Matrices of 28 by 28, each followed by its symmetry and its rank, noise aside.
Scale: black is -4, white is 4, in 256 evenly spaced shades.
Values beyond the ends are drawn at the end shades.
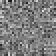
no symmetry, rank eight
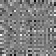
antisymmetric, rank four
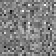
no symmetry, rank eight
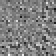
antisymmetric, rank eight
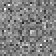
symmetric, rank six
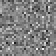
no symmetry, rank six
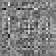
antisymmetric, rank four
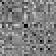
symmetric, rank four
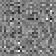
no symmetry, rank four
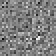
symmetric, rank six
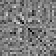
symmetric, rank six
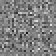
antisymmetric, rank eight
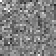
no symmetry, rank eight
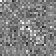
symmetric, rank six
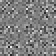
symmetric, rank six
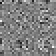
no symmetry, rank six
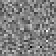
antisymmetric, rank six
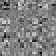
no symmetry, rank four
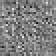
antisymmetric, rank six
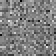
no symmetry, rank eight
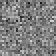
no symmetry, rank six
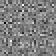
antisymmetric, rank four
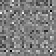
symmetric, rank four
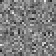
symmetric, rank eight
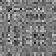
symmetric, rank four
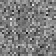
no symmetry, rank eight
